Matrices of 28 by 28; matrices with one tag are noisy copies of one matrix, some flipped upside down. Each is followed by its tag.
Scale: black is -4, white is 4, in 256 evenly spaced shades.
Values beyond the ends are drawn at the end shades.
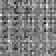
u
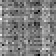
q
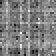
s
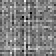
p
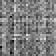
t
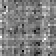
q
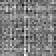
p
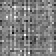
p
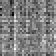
t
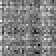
q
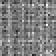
u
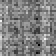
q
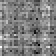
q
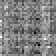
q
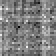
q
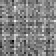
t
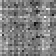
q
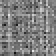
u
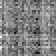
q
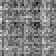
q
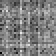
s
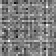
u
